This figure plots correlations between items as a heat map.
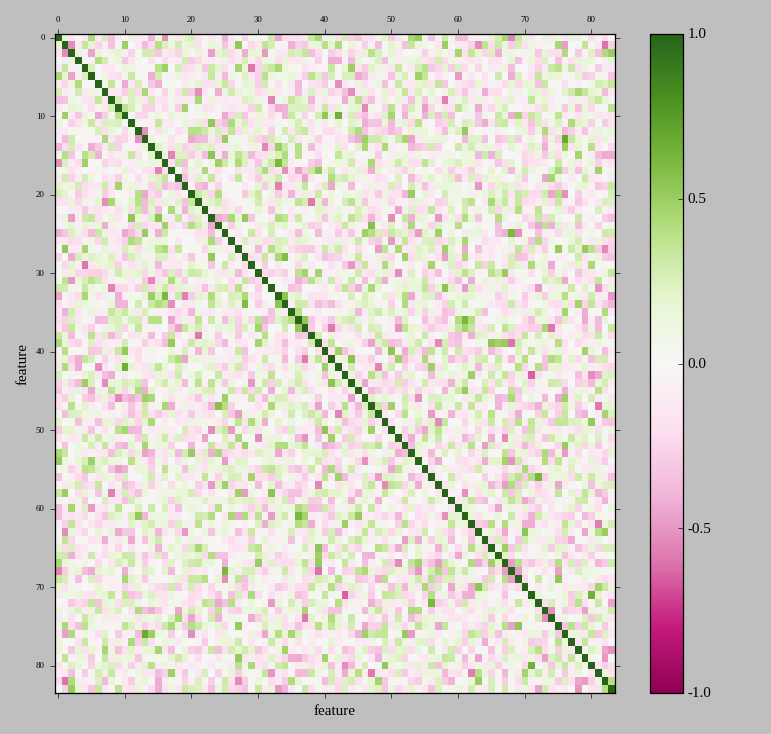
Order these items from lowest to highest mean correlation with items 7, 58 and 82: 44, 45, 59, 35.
45, 44, 59, 35
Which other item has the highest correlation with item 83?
2
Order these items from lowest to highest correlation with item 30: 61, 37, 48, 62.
48, 62, 61, 37
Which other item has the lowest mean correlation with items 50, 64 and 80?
11
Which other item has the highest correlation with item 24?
47
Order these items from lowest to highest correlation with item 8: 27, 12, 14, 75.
27, 75, 12, 14
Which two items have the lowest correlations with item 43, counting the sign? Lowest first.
71, 80
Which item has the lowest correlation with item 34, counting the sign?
17
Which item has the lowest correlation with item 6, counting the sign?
42
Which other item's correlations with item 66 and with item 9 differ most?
60
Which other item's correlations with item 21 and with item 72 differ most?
38
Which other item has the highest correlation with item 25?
68
